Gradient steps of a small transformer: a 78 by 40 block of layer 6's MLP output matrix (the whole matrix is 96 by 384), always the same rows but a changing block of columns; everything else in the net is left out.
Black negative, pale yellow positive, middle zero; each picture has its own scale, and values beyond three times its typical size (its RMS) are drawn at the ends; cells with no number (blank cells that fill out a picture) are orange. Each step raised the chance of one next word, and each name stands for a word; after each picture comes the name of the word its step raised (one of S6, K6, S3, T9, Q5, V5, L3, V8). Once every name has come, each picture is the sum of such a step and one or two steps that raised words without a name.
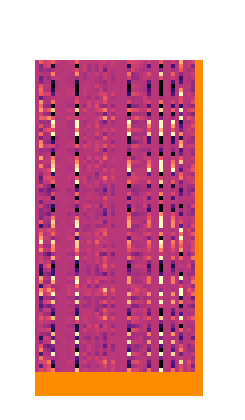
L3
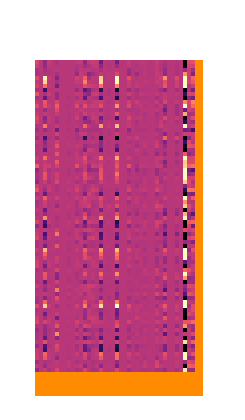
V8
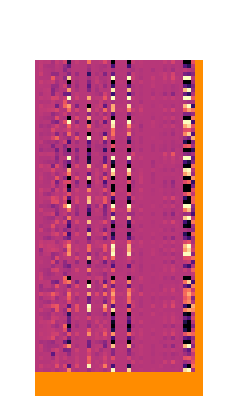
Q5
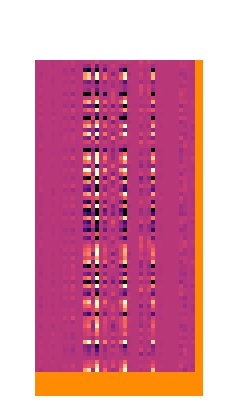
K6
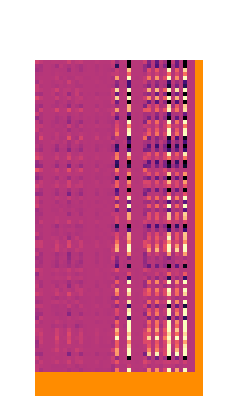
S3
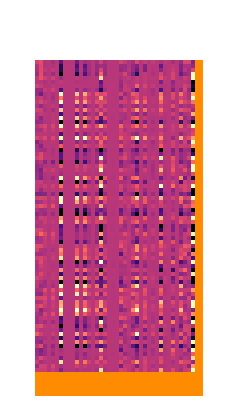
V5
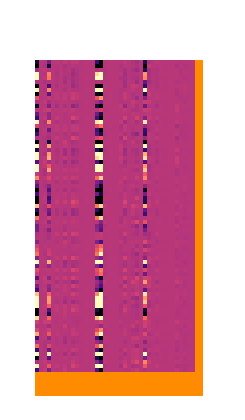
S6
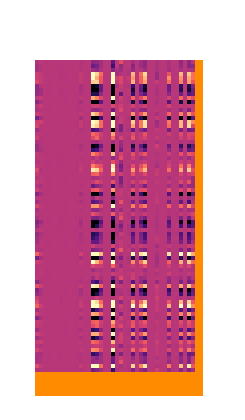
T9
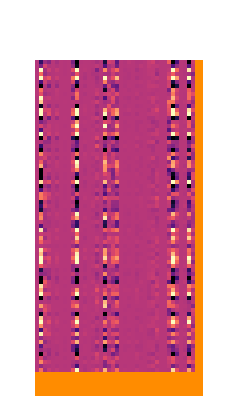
V8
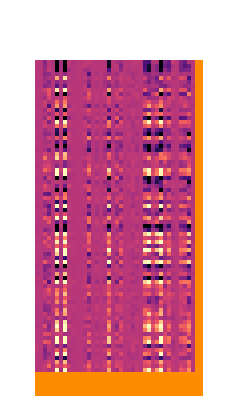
S3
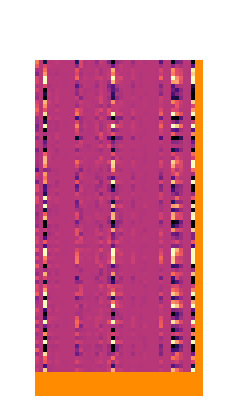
V8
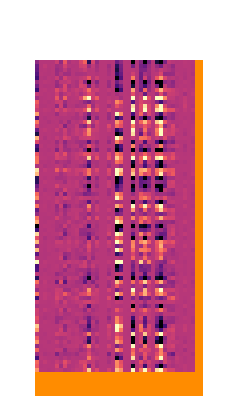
Q5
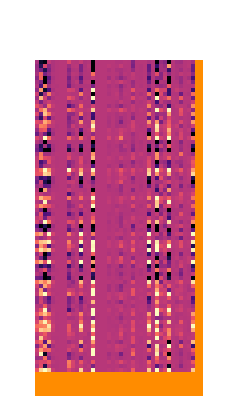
S3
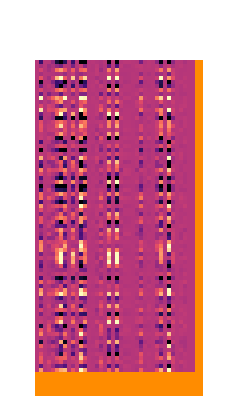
Q5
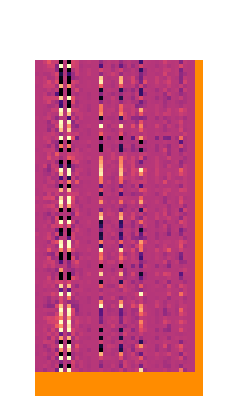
V8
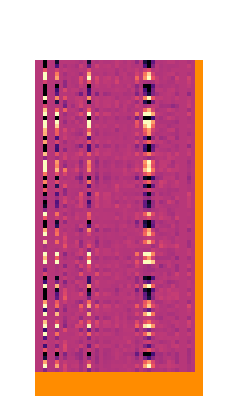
T9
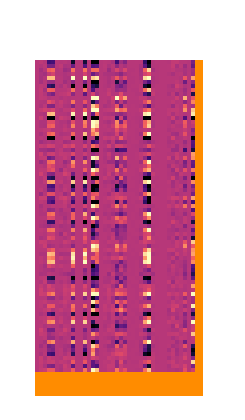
Q5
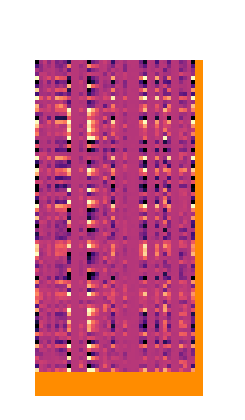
Q5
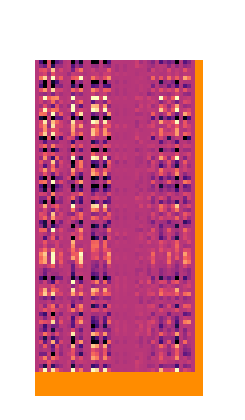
Q5
